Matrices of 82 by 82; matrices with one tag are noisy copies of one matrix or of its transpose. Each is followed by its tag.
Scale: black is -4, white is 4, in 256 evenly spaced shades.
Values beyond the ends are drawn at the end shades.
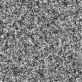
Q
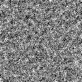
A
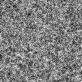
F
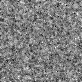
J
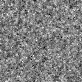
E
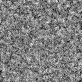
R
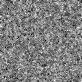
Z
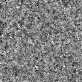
Q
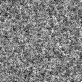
F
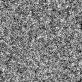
R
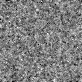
Z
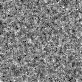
Q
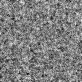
J
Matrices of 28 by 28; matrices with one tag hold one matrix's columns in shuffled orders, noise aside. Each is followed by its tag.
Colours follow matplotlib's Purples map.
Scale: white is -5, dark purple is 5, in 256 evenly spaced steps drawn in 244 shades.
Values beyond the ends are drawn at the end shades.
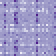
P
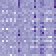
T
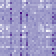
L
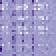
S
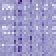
S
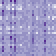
S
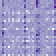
T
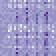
L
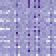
T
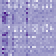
L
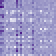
T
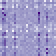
L
